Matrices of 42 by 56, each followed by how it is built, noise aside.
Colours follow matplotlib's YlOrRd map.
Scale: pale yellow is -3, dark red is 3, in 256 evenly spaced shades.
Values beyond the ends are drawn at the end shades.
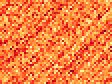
Hankel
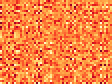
low rank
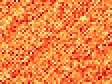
Hankel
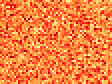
noise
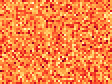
noise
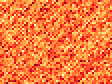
Hankel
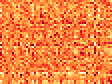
low rank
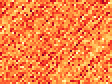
Hankel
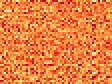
low rank
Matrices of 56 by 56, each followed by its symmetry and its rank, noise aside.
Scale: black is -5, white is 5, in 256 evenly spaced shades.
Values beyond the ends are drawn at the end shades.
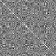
symmetric, rank five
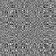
symmetric, rank three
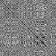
symmetric, rank four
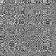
no symmetry, rank four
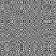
antisymmetric, rank four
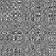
symmetric, rank three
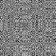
no symmetry, rank four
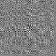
antisymmetric, rank four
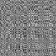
antisymmetric, rank four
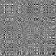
symmetric, rank three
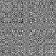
symmetric, rank five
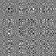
symmetric, rank three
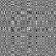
symmetric, rank three
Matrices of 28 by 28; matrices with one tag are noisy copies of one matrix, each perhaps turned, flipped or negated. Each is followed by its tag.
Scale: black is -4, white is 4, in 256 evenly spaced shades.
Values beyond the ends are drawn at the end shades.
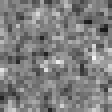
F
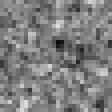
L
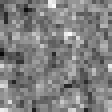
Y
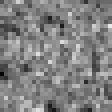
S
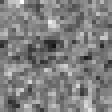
L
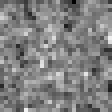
S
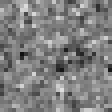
L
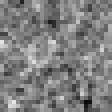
L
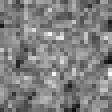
S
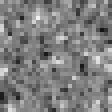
F
